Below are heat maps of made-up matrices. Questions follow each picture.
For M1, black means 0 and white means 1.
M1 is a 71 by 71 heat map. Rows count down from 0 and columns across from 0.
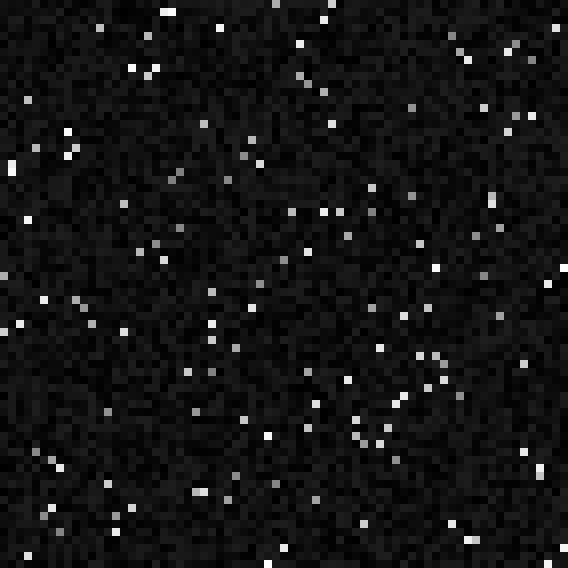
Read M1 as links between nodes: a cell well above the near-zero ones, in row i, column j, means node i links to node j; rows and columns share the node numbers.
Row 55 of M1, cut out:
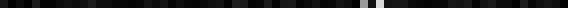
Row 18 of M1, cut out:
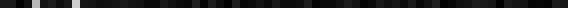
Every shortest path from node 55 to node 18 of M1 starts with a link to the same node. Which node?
node 45
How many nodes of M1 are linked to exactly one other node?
11
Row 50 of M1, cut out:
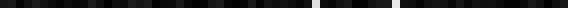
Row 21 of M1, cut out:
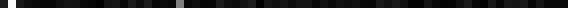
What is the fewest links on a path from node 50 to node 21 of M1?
5
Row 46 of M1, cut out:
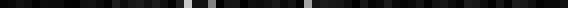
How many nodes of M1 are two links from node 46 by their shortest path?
6
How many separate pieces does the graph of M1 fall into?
5
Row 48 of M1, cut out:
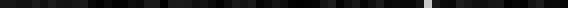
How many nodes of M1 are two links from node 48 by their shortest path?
1
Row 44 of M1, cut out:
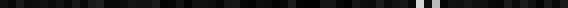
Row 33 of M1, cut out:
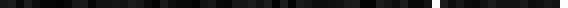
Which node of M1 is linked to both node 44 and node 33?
node 54
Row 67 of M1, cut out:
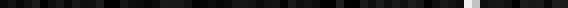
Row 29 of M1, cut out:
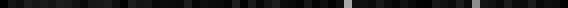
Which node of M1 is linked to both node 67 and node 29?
node 59
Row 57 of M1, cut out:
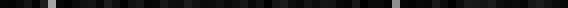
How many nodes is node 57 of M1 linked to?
2
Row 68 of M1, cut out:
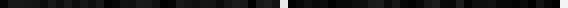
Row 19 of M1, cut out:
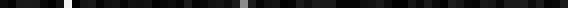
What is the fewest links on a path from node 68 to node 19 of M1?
7
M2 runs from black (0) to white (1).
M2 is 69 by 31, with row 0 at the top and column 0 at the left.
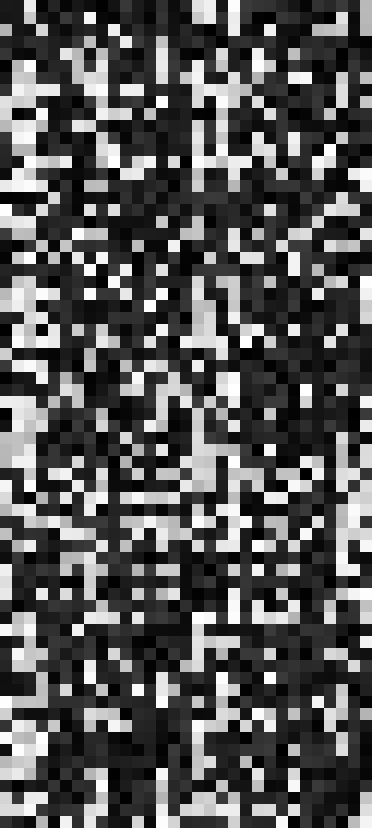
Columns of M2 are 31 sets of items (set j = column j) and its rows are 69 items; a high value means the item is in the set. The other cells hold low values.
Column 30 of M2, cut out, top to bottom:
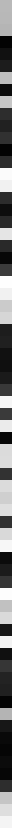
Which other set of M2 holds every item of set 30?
19
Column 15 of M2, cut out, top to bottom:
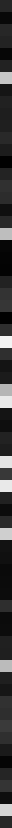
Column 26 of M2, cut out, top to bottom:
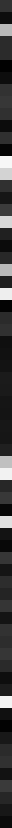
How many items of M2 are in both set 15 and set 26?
1
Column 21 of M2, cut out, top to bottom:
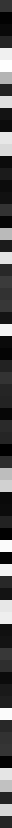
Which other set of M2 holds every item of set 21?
8
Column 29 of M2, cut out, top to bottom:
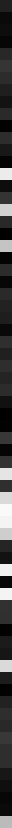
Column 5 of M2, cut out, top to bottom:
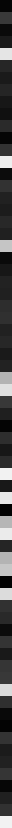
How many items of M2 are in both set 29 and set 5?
8
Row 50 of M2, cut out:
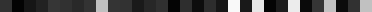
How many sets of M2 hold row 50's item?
6
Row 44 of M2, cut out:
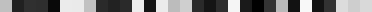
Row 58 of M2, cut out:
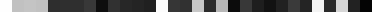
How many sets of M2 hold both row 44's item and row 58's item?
3
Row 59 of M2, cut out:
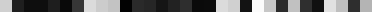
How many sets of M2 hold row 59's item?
12
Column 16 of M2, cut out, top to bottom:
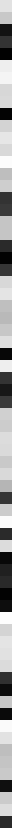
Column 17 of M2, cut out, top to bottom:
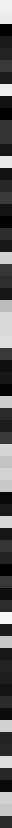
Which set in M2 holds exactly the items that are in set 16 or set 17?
2
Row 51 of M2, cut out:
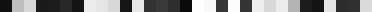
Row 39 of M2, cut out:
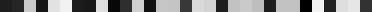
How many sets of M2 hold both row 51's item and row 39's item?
9
